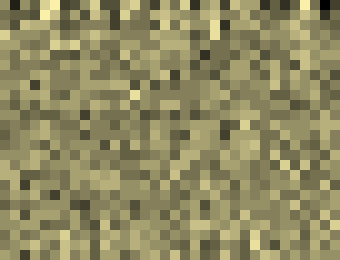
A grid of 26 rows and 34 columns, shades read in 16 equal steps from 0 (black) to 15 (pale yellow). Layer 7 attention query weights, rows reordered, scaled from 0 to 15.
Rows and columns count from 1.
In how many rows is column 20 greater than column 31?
13
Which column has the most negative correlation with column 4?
10
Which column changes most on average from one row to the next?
30
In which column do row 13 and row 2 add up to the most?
5
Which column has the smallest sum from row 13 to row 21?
32
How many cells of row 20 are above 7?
24
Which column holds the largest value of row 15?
26
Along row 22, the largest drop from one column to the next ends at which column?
3
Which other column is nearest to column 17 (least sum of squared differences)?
19
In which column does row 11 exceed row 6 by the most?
21
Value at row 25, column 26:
14
